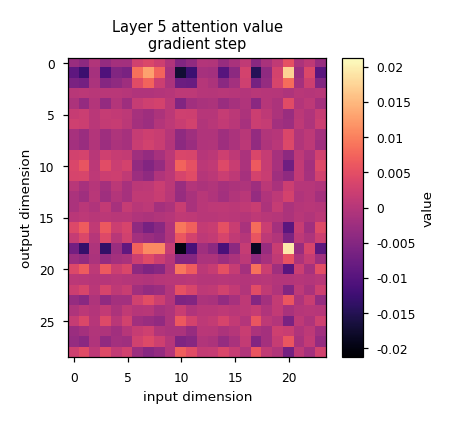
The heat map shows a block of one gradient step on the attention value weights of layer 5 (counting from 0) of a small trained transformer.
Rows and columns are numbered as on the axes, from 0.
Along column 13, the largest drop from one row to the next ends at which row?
18
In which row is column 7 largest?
1
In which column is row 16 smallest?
20
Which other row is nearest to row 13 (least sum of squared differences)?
7
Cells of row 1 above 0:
7
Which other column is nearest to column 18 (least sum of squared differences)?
4
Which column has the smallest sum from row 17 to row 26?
11
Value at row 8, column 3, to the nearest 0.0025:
-0.0025
